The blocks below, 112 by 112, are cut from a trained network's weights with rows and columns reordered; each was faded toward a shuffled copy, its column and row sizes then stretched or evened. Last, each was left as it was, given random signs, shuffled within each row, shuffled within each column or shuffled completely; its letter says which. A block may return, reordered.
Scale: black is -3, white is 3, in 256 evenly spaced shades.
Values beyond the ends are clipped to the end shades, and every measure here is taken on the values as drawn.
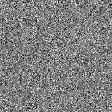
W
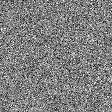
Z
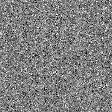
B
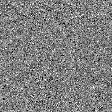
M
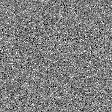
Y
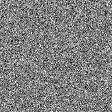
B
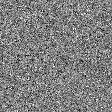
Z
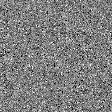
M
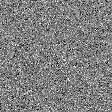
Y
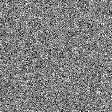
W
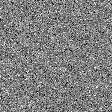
Z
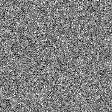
B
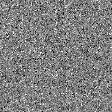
M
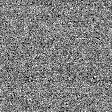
Y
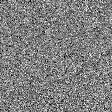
Y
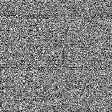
W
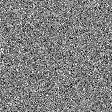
Z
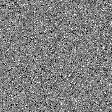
B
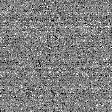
W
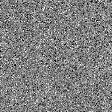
M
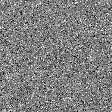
Z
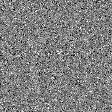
Y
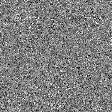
M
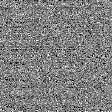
W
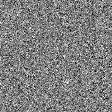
B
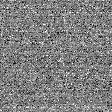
Y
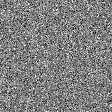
B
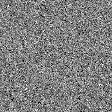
B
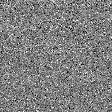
Y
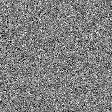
B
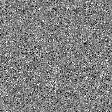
M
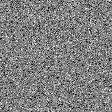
B
